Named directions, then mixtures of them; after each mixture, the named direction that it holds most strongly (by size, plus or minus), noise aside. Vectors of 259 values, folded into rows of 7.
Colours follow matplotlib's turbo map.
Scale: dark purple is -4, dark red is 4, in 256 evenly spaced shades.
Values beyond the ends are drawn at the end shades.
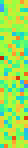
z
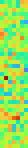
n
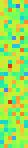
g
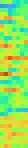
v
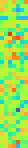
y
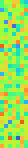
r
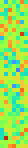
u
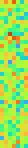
y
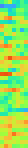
v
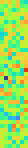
n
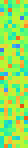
g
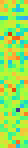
y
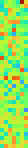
z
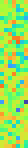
y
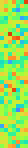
y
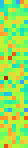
n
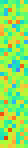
u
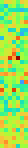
y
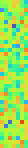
r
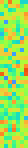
n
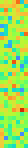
u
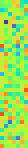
r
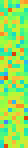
g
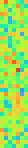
u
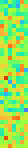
n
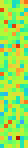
r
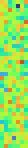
g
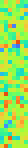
r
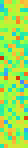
z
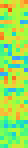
v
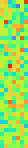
g
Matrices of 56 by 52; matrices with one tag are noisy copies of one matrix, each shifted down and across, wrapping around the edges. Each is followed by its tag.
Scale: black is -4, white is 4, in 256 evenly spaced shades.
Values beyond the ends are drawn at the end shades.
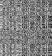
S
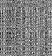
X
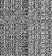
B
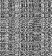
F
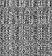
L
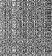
B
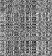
S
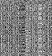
B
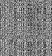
X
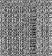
B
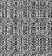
L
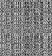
X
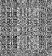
S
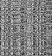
F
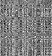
L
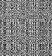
X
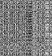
B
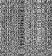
B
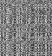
L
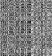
S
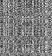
L
